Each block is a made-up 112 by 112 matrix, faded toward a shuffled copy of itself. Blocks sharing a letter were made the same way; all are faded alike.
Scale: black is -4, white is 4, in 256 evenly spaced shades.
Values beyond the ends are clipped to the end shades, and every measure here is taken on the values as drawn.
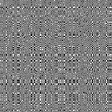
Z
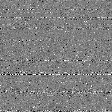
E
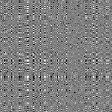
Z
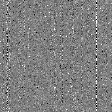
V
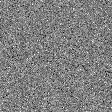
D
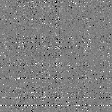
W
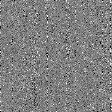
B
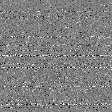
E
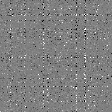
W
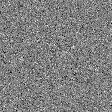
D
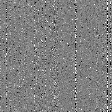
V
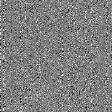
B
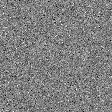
D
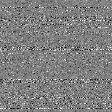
E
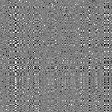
Z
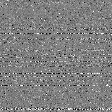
E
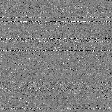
E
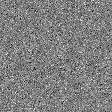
D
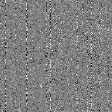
V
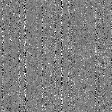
V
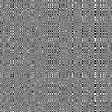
Z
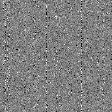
B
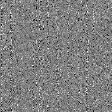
B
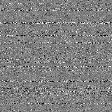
E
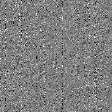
B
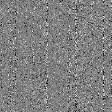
B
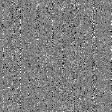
B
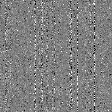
V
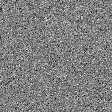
D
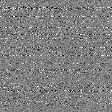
E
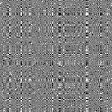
Z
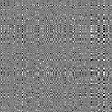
Z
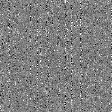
B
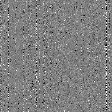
V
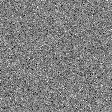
D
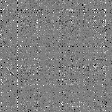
W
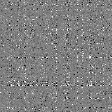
W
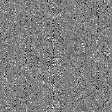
B
